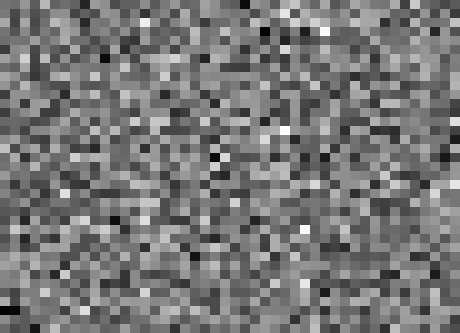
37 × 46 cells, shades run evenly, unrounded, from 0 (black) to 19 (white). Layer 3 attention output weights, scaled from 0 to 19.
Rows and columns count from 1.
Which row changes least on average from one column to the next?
36
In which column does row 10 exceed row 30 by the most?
27
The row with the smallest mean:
13
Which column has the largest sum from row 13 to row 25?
16
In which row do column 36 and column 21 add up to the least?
7
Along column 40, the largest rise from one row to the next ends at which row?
21
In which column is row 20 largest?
39
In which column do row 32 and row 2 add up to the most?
31
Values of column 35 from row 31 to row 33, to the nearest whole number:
12 5 7
